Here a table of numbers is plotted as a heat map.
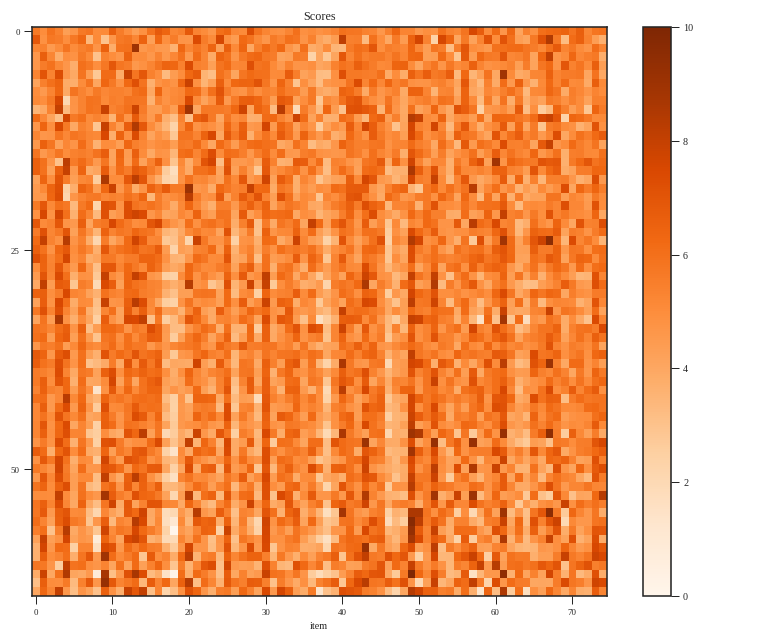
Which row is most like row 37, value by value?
25
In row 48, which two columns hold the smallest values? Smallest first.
18, 17
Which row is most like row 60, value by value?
63
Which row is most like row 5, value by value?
32
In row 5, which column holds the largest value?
61
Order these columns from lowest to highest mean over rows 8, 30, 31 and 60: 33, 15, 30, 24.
24, 15, 33, 30
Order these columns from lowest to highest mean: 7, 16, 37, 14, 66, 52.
37, 7, 66, 16, 14, 52
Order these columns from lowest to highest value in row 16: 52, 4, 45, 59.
59, 45, 52, 4
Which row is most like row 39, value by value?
27
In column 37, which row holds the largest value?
34
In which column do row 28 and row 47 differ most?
57
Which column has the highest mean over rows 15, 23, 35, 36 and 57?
49
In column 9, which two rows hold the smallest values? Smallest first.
1, 38
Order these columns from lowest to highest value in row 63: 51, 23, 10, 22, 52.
51, 23, 22, 10, 52
